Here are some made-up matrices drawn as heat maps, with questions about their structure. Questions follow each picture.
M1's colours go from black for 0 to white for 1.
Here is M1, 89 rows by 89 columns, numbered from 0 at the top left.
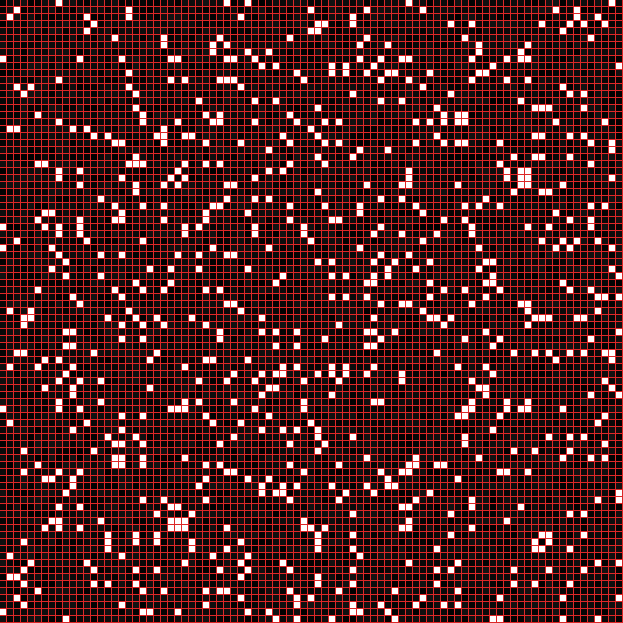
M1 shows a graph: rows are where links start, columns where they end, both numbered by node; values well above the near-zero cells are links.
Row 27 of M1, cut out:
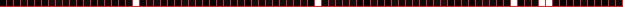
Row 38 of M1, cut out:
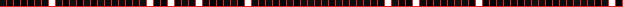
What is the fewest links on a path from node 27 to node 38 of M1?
4
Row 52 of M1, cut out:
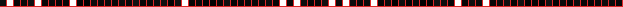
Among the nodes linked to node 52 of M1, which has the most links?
node 26
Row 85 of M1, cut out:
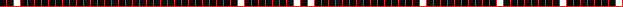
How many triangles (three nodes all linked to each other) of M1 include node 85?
8
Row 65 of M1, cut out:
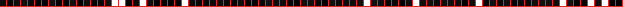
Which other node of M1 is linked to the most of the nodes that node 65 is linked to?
node 29
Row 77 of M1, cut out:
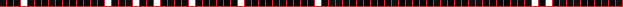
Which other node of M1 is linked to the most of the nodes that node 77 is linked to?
node 45
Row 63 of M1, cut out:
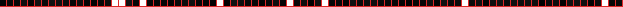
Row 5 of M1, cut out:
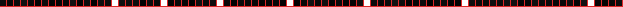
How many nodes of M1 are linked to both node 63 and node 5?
4
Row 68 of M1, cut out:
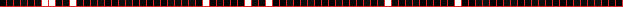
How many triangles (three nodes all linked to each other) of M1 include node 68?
6
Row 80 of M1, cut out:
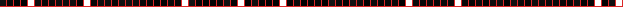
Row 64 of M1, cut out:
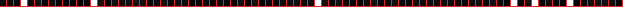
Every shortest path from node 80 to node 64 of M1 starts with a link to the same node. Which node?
node 4
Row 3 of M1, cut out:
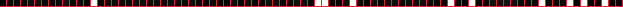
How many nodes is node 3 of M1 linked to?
10
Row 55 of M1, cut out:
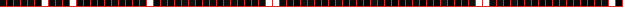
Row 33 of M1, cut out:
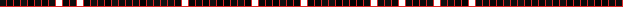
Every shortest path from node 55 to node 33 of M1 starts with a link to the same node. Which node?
node 39
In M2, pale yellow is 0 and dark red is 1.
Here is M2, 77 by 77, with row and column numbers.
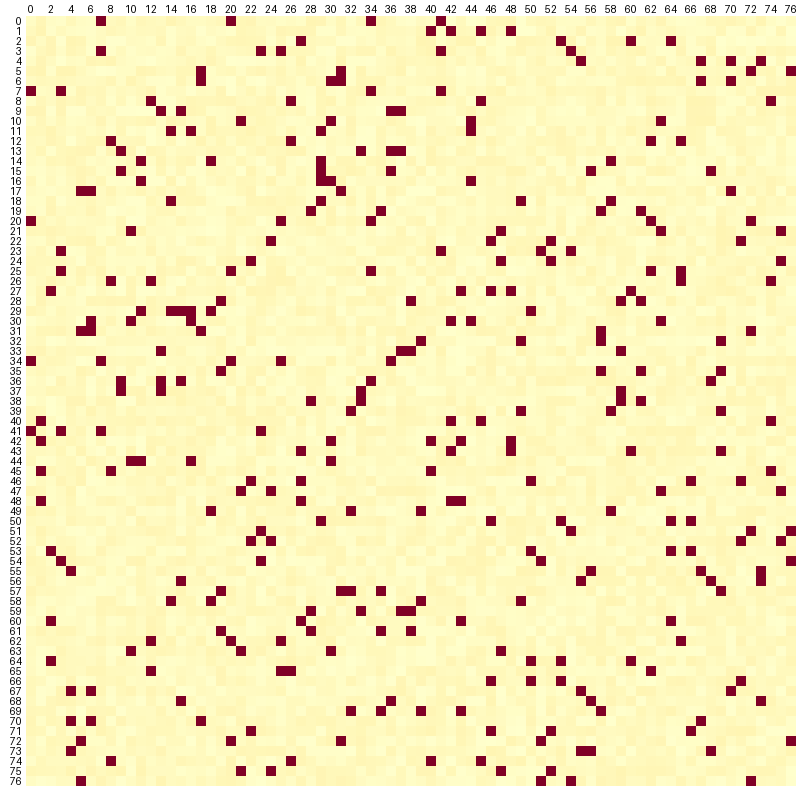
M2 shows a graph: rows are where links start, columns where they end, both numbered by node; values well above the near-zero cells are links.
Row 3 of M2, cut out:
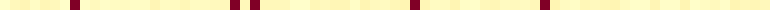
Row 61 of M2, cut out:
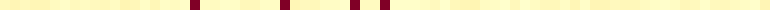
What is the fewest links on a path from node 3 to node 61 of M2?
7
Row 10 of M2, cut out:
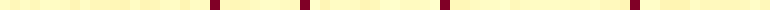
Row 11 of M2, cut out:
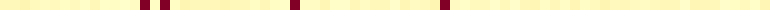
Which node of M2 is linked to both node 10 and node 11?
node 44
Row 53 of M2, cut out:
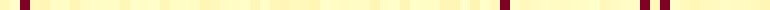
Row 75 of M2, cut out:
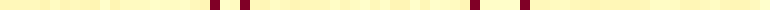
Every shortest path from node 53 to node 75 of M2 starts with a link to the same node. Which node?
node 66
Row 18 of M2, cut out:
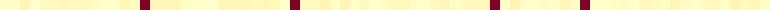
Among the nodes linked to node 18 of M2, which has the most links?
node 29
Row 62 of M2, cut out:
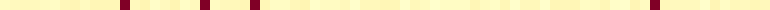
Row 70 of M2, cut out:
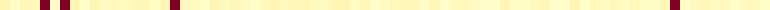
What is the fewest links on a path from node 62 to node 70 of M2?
5
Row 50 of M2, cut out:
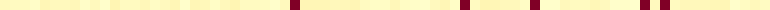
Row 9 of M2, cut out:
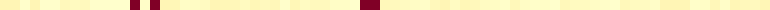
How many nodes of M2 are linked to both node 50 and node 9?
0
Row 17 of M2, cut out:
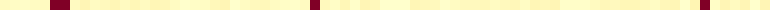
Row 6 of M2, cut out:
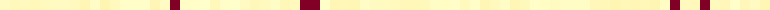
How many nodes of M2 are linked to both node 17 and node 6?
2
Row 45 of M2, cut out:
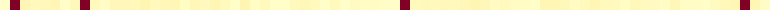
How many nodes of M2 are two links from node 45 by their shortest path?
4
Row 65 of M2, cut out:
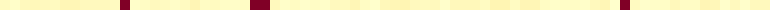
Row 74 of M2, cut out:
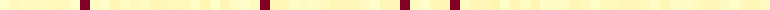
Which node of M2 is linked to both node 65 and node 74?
node 26
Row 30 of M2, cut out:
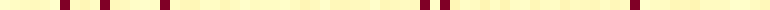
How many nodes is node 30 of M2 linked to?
6
